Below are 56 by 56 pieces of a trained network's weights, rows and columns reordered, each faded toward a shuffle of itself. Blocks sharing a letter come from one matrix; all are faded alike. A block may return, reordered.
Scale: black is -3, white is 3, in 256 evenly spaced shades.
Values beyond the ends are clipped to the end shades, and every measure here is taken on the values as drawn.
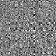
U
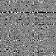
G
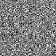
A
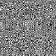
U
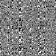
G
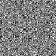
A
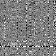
G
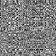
A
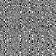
G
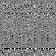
G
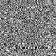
A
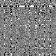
G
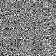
A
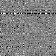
G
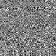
A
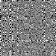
G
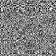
A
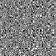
U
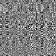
U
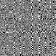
G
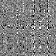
G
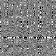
G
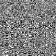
A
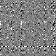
G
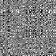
U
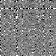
G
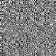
U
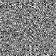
A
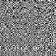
U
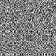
A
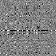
G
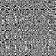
G
